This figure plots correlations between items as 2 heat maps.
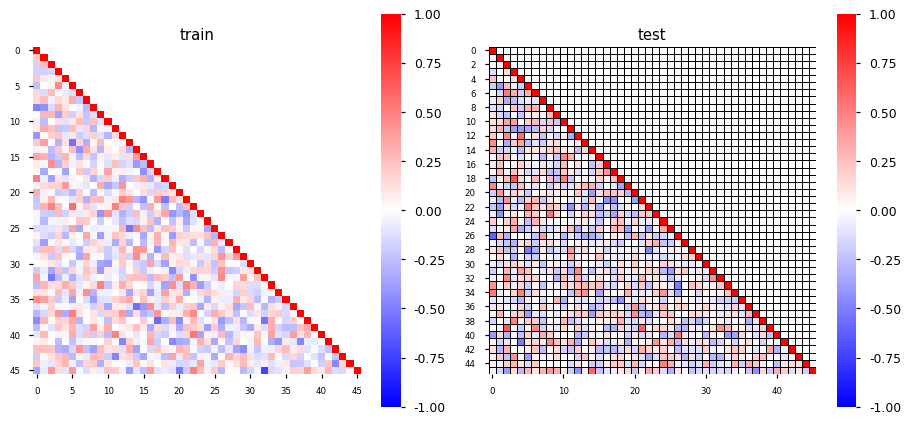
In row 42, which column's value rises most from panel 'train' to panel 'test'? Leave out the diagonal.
44
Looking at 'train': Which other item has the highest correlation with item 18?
0
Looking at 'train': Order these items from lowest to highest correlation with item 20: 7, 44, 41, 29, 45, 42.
45, 41, 44, 7, 29, 42
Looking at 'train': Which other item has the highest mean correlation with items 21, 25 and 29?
12
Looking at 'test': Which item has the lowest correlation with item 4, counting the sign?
41
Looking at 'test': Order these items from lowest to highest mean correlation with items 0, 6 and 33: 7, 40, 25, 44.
40, 7, 25, 44
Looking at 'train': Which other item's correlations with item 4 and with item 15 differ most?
43
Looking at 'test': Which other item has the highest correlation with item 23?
8
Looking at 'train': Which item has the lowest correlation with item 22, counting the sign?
32
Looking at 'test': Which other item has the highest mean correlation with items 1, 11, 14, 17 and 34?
0
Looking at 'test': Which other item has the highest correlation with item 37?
20
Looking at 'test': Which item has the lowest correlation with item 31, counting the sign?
25
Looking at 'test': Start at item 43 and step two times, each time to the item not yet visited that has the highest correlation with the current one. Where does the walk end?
18
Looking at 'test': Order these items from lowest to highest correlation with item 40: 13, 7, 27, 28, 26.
13, 28, 27, 7, 26
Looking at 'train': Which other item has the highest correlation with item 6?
42
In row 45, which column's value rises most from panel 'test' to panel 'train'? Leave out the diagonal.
2
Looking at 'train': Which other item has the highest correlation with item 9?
33
